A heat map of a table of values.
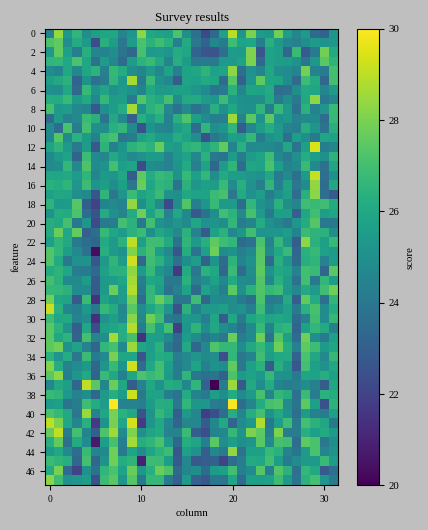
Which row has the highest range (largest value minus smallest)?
37
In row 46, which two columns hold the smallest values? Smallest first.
3, 30
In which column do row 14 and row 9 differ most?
10
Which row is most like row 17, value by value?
12
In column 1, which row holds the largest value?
42
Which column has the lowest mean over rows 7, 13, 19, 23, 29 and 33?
5
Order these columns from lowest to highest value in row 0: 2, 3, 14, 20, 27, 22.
27, 2, 3, 14, 22, 20
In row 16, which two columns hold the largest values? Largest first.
29, 10
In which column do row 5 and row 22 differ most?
19
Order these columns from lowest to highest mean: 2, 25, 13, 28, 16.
16, 13, 2, 25, 28
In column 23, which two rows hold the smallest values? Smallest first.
2, 3
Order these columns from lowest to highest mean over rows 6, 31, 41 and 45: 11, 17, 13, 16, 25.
17, 16, 25, 13, 11
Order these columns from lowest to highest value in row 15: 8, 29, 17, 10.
8, 17, 10, 29
